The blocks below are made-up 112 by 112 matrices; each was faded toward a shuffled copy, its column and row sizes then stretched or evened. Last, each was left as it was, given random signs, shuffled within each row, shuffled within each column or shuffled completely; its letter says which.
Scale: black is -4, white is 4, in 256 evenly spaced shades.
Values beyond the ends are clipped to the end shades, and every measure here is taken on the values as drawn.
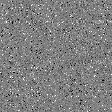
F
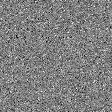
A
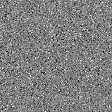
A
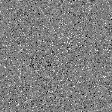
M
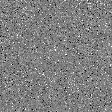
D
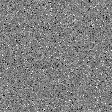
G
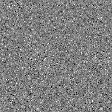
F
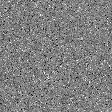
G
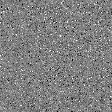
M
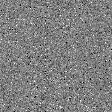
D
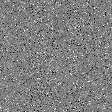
D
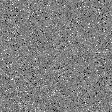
D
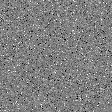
G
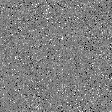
F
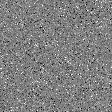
G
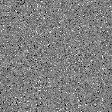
F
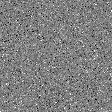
G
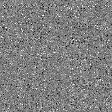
F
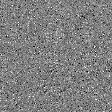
F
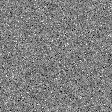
G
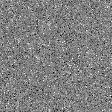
D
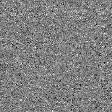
F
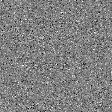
M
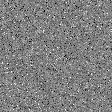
G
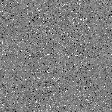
M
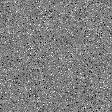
D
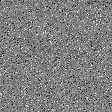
G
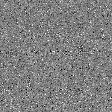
A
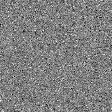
M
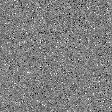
M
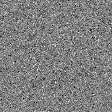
D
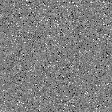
F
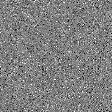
F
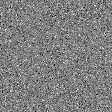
D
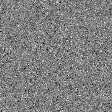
D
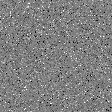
G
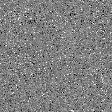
F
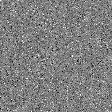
D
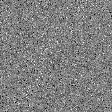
D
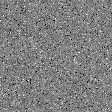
G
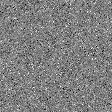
G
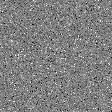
D
